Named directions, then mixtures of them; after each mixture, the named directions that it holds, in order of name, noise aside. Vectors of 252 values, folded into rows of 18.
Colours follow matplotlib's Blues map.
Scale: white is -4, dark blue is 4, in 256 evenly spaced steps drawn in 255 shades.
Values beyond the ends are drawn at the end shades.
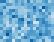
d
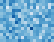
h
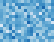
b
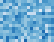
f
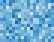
h.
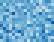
b, f.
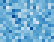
d, h.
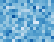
d, h.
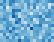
h.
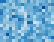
b, d.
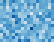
b, h.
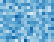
b, f.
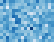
f, h.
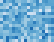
f.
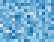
b, f.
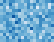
h.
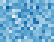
d, h.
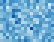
h.
